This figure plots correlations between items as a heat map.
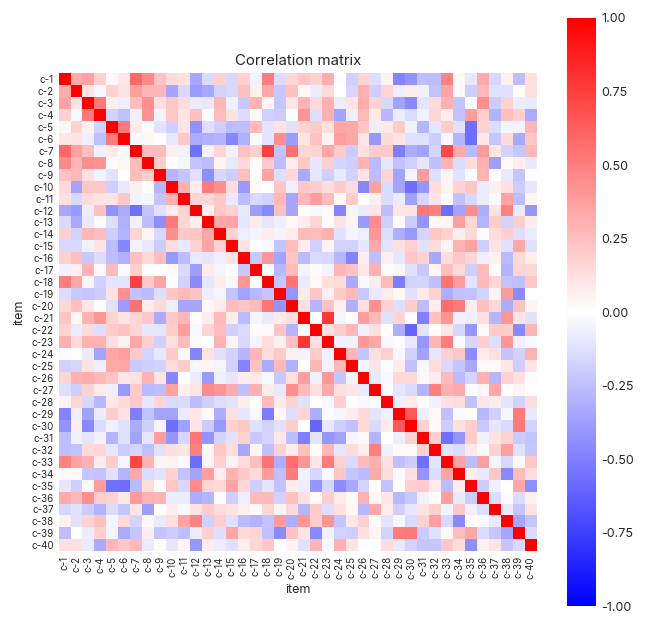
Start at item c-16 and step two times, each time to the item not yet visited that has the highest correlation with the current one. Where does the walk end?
c-7
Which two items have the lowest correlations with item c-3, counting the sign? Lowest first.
c-30, c-29
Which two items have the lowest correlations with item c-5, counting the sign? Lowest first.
c-35, c-12
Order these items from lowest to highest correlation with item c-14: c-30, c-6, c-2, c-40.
c-30, c-6, c-2, c-40
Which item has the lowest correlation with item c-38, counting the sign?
c-34
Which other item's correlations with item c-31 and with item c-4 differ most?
c-21
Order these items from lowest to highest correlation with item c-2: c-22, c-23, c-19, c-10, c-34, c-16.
c-10, c-19, c-22, c-34, c-23, c-16
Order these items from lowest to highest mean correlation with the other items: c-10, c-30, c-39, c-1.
c-30, c-39, c-10, c-1
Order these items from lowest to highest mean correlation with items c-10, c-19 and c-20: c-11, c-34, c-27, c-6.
c-6, c-11, c-34, c-27
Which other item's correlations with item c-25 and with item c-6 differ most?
c-27
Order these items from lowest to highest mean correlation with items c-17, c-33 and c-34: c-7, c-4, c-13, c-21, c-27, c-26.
c-4, c-26, c-21, c-13, c-27, c-7
